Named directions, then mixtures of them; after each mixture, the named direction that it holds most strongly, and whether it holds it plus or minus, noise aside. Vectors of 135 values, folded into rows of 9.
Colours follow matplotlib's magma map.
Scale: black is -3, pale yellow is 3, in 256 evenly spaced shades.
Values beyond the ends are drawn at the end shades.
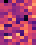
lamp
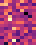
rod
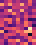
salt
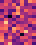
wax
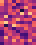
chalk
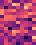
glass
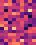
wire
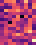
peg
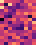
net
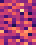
salt, plus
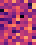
peg, plus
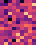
rod, minus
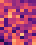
wax, minus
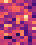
lamp, minus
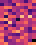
peg, minus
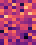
glass, plus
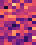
glass, plus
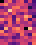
net, minus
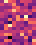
lamp, minus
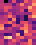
lamp, plus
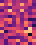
salt, plus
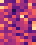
peg, minus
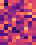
net, plus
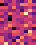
rod, minus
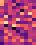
chalk, plus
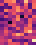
peg, plus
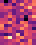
lamp, plus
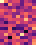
wax, minus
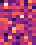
wax, plus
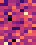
rod, minus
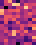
glass, plus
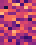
glass, plus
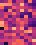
wire, plus
